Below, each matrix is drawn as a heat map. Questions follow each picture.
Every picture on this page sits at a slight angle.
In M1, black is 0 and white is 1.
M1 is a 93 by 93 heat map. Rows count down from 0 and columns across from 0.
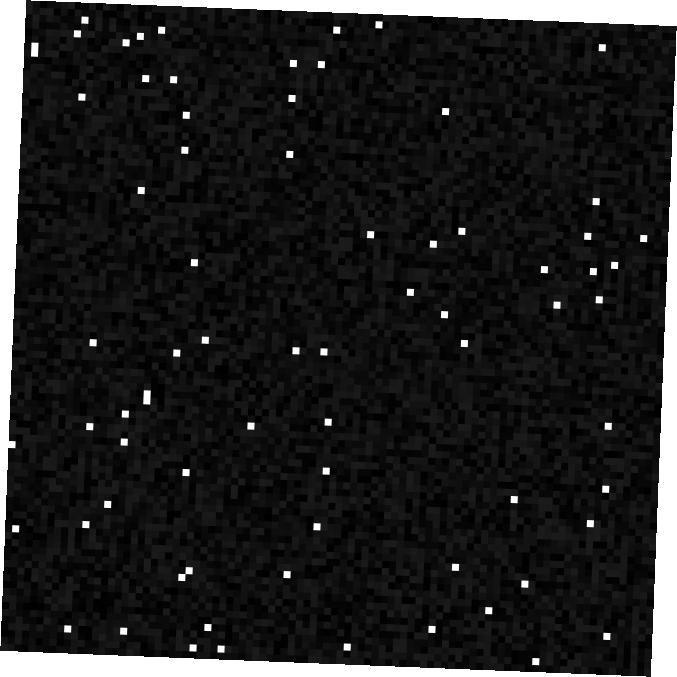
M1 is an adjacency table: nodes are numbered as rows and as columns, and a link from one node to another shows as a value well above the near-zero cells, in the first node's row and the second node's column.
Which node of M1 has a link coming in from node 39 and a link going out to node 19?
node 56
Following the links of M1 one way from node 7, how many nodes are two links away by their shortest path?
2
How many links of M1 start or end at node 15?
1
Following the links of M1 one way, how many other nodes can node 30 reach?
8
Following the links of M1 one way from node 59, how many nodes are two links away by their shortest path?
1
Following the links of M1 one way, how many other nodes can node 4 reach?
7
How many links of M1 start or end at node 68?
1
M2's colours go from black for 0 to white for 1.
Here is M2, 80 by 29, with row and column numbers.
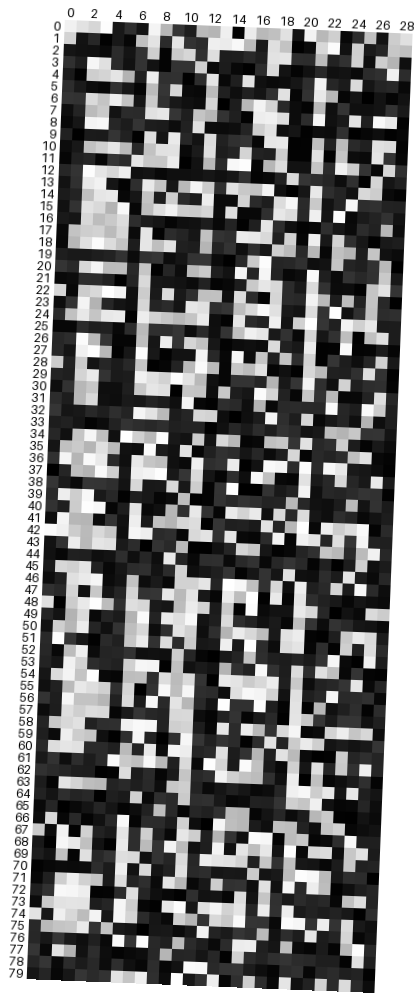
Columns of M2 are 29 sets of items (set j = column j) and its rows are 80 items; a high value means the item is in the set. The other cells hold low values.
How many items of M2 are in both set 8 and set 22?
6
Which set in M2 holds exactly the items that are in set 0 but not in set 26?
28
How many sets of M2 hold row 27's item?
10
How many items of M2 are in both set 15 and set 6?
4
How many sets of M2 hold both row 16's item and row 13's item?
3
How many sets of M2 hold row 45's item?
6
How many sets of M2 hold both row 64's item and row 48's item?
4
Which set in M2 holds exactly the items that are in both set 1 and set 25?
20
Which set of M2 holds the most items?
21
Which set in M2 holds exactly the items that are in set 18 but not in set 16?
9
